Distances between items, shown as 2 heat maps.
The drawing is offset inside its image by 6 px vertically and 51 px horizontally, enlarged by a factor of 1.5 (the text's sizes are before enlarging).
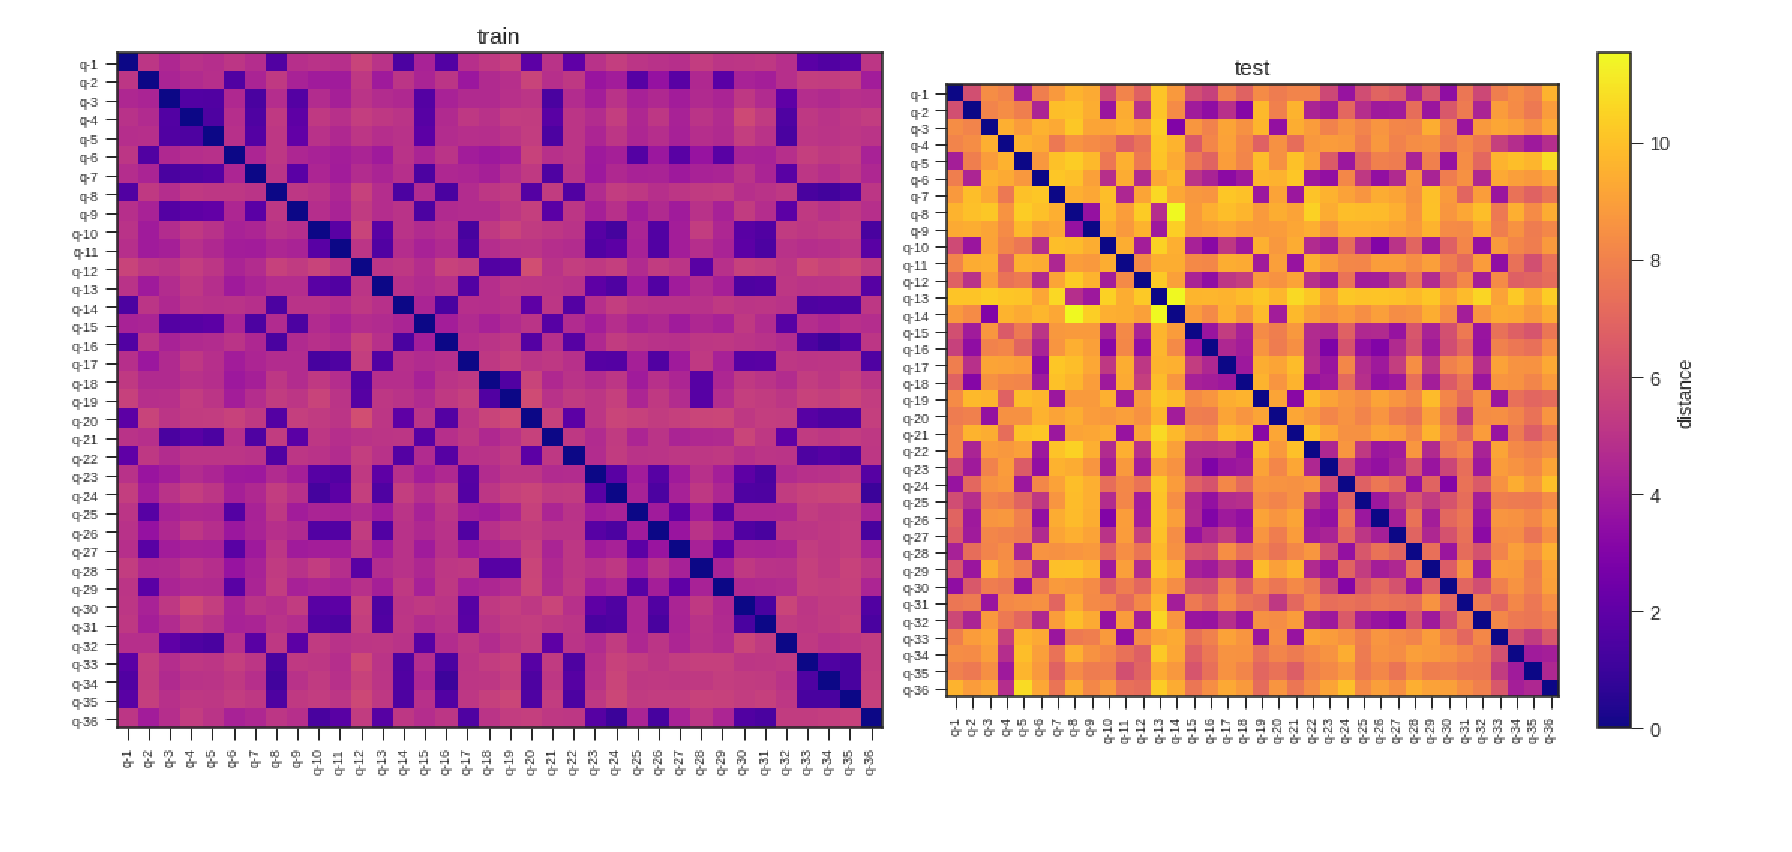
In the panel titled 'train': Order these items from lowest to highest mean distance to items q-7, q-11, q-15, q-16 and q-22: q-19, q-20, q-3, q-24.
q-3, q-20, q-24, q-19
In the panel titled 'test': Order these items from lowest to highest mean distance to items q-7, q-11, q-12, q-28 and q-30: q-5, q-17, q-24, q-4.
q-24, q-5, q-4, q-17
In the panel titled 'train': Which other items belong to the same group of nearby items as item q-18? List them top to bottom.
q-12, q-19, q-28
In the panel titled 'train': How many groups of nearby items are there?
5
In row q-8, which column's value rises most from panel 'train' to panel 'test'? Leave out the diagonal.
q-14
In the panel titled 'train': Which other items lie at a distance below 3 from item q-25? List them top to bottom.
q-2, q-6, q-27, q-29
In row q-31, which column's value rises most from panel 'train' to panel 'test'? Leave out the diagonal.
q-13
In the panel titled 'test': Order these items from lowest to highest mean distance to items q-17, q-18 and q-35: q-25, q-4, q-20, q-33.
q-25, q-4, q-33, q-20
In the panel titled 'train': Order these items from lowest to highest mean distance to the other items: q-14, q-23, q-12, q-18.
q-23, q-14, q-18, q-12
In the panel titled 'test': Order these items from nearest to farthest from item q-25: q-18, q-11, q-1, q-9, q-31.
q-18, q-1, q-31, q-11, q-9
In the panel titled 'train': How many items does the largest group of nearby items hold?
10
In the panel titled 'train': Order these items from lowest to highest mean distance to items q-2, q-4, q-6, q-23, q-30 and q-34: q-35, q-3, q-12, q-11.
q-11, q-3, q-35, q-12
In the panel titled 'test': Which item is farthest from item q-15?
q-13
